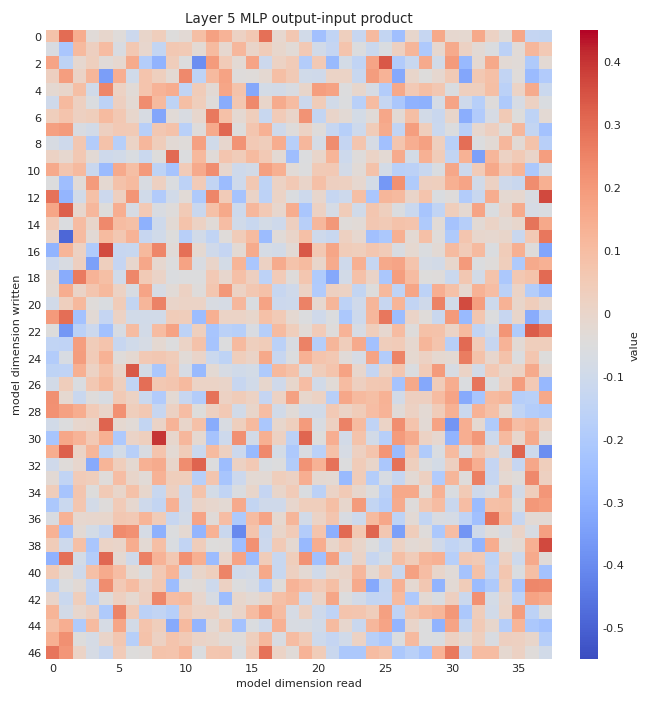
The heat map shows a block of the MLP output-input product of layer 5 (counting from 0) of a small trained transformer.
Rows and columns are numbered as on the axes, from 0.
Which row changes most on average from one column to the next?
37
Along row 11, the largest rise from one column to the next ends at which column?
26
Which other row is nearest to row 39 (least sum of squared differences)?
30
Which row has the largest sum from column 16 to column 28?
17
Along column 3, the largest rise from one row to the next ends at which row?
18
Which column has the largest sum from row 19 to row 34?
19
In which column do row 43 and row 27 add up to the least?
31
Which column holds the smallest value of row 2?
11
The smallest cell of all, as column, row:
1, 15
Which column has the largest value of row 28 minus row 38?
32
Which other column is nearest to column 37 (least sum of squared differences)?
6
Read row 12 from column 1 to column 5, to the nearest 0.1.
-0.3 -0.1 0.1 -0.1 0
